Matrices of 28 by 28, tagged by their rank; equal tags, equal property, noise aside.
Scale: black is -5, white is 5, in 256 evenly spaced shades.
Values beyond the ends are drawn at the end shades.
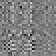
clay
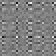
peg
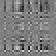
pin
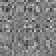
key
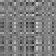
peg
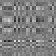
peg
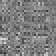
key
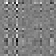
peg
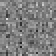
key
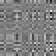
pin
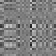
peg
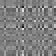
peg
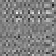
clay
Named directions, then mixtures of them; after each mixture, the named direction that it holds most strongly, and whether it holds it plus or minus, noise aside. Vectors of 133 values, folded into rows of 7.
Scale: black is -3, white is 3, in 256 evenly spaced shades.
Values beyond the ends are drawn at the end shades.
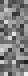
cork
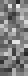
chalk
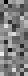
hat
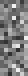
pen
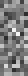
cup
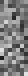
cork, plus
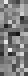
hat, minus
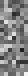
cork, plus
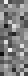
hat, minus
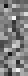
pen, plus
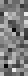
cup, minus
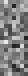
pen, minus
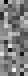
hat, plus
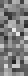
cup, plus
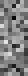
pen, minus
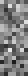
cork, minus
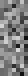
pen, minus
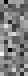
hat, plus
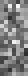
chalk, plus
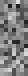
chalk, minus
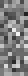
cup, plus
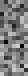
hat, plus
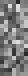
chalk, plus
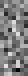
cup, plus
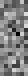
cup, minus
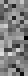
pen, minus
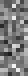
pen, plus
